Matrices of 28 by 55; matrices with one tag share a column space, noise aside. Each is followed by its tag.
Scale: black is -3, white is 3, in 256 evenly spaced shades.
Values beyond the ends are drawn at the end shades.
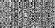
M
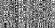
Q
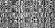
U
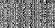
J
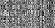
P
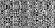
P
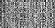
M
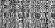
U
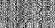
Q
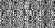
P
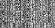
Q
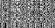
Q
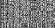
Q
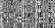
U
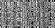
M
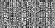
M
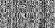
U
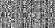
U
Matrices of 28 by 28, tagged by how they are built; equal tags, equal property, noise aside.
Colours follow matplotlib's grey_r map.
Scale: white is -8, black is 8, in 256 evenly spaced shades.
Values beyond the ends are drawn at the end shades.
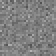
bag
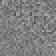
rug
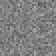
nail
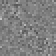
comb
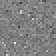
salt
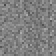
nail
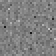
salt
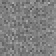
nail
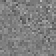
rug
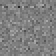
bag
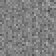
nail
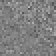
rug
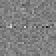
bag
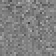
rug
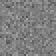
nail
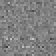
bag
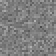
nail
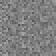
nail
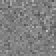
rug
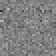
bag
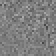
rug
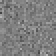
comb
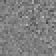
rug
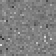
salt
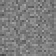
nail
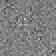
comb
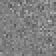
rug
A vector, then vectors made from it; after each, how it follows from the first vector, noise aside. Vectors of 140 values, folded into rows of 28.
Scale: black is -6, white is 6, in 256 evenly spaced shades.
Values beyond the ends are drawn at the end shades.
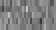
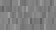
shrunk.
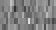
reversed.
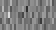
sign-scrambled.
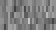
reversed.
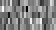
negated, scaled up.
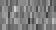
reversed, negated.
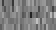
wrapped around.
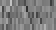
sign-scrambled.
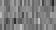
wrapped around.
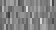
sign-scrambled.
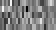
negated, scaled up.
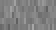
wrapped around, shrunk.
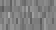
shrunk.
